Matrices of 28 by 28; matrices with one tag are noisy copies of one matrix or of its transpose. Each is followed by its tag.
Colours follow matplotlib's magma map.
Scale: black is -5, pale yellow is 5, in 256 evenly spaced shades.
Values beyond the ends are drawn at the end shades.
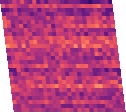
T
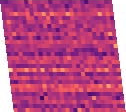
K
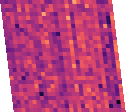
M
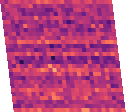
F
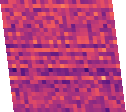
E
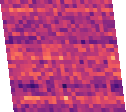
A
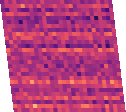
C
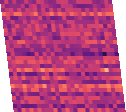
K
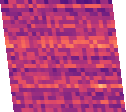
T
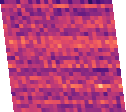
T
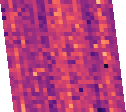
A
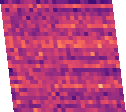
T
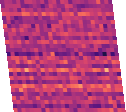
K
